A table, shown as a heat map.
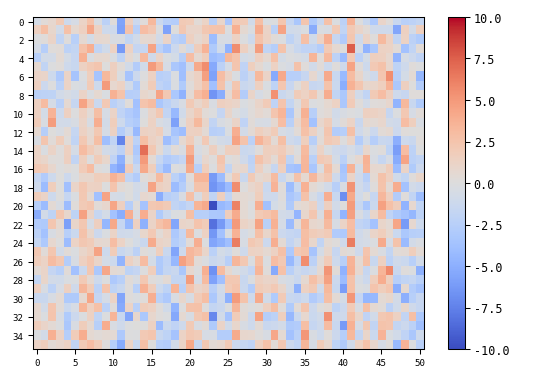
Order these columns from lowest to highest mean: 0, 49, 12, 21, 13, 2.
13, 49, 12, 0, 2, 21
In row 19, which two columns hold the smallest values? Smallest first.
40, 16
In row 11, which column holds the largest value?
2
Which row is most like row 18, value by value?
24
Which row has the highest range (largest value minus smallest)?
20
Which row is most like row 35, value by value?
15
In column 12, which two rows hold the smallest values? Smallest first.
32, 22
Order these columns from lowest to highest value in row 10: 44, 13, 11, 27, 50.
13, 11, 27, 50, 44
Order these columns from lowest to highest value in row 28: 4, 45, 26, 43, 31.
43, 4, 31, 26, 45
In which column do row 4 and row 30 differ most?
25
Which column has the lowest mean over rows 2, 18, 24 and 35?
23
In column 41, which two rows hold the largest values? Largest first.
3, 24
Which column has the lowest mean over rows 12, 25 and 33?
18
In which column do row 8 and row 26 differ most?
19
